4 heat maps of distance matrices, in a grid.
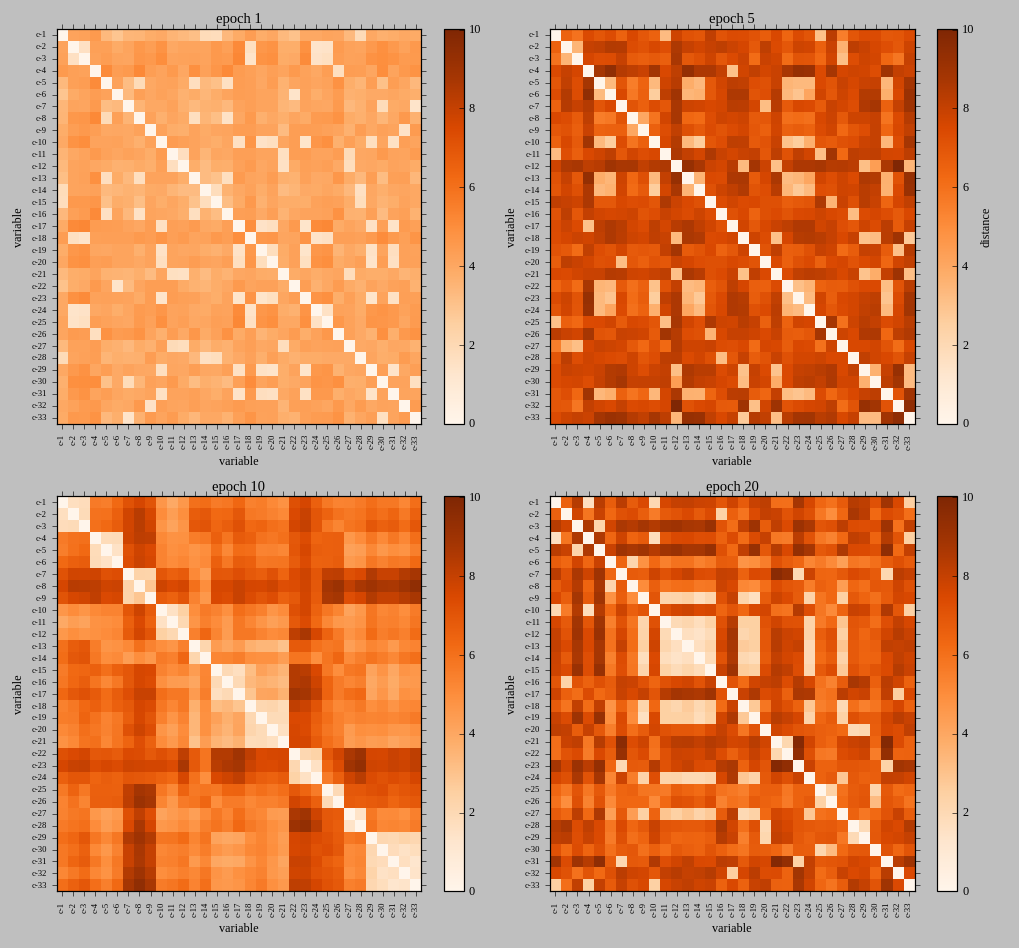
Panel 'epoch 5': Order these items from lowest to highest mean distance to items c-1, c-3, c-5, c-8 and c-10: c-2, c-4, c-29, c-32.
c-2, c-32, c-29, c-4
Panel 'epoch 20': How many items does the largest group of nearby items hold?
10
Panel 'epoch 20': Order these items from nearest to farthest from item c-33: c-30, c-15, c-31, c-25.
c-25, c-30, c-15, c-31
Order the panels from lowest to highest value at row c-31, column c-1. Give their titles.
epoch 1, epoch 10, epoch 5, epoch 20
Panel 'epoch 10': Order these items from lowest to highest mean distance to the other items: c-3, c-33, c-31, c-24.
c-31, c-33, c-3, c-24
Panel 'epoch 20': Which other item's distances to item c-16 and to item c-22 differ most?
c-21
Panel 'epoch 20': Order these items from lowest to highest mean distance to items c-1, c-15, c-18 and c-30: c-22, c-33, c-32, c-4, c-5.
c-4, c-33, c-22, c-32, c-5
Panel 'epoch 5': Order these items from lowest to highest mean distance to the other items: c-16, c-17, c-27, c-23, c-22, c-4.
c-22, c-23, c-27, c-16, c-17, c-4
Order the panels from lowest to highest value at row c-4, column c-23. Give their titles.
epoch 1, epoch 10, epoch 20, epoch 5
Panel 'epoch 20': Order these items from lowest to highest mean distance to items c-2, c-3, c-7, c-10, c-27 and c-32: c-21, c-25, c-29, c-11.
c-25, c-11, c-29, c-21
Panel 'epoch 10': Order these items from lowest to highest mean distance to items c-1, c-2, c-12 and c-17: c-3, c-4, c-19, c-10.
c-3, c-10, c-19, c-4
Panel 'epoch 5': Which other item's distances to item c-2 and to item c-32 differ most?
c-19
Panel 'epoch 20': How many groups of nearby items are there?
10
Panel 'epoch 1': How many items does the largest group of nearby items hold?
7
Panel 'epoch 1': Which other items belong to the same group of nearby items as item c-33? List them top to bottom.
c-7, c-30
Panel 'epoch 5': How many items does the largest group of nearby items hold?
9
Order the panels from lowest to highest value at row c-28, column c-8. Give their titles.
epoch 1, epoch 20, epoch 5, epoch 10
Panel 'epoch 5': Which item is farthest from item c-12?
c-32
